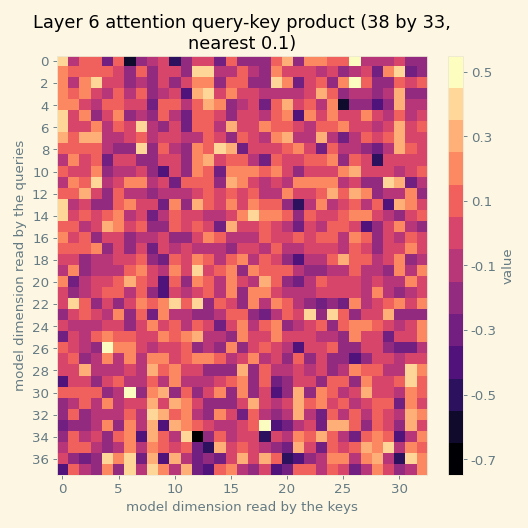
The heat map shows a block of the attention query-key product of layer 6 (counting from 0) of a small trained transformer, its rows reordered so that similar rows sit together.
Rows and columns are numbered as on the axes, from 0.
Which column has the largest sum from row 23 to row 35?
8
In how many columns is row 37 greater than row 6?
11
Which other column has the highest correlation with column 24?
22
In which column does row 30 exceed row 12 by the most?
6
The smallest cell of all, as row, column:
34, 12
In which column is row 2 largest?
26
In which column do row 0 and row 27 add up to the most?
0
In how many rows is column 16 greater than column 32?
15
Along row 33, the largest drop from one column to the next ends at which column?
19
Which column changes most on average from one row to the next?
21
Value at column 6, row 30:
0.5
